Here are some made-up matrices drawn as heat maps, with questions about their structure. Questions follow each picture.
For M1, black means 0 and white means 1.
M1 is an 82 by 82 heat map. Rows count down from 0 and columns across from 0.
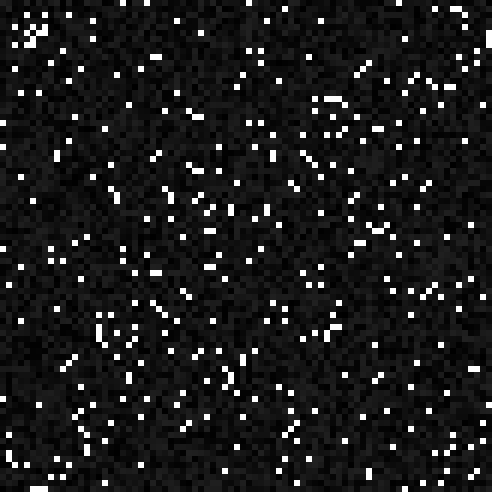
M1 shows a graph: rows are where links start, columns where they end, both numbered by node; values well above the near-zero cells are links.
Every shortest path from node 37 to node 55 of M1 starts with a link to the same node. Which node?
node 64
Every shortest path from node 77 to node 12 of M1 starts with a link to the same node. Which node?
node 23
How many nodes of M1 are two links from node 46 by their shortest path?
6
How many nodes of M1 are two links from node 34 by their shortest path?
8
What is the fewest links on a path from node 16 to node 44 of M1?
6
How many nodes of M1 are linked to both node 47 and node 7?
0
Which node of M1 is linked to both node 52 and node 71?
node 68
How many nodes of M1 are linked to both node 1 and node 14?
2
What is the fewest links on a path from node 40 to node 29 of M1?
5
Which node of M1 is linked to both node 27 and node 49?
node 31
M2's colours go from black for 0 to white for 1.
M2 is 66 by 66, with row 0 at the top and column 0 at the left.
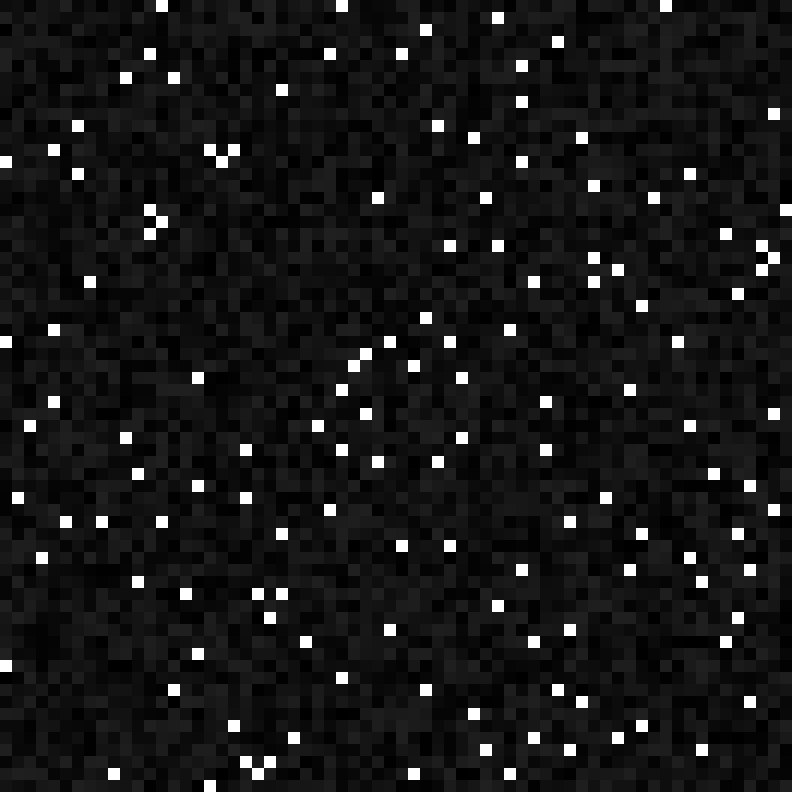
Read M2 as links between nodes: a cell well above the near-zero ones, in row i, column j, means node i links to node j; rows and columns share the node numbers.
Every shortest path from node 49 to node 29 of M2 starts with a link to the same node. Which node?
node 21
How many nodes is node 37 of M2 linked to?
3
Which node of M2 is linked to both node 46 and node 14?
node 57
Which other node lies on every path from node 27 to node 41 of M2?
node 20
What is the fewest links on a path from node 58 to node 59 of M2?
4
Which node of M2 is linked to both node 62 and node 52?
node 47
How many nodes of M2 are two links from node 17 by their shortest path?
2
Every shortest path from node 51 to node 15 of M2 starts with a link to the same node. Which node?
node 61
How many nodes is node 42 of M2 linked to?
2
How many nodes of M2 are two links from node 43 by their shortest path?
4
